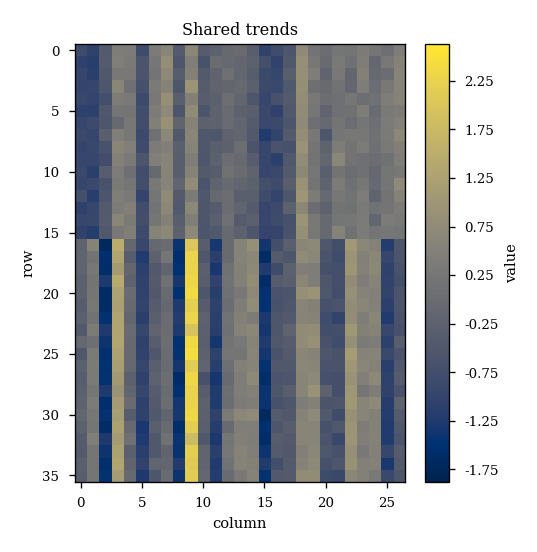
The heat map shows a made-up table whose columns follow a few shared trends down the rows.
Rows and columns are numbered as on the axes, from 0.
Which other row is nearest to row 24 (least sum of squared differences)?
20
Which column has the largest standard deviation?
9
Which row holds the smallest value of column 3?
6
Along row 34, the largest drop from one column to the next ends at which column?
10
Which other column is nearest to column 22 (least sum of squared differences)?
19
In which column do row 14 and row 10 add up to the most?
18
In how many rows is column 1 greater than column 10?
20
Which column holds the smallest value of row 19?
15
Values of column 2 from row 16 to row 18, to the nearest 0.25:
-1.75 -1.5 -1.5
